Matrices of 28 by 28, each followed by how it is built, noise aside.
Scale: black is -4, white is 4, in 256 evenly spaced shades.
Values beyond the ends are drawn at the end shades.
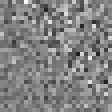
upper triangular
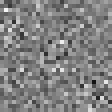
block diagonal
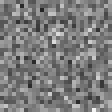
repeating columns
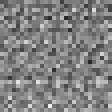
repeating columns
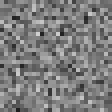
noise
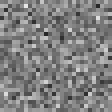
noise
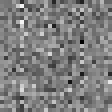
uneven columns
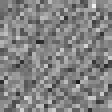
Hankel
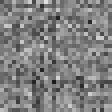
blocks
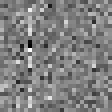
uneven columns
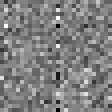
uneven columns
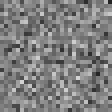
noise
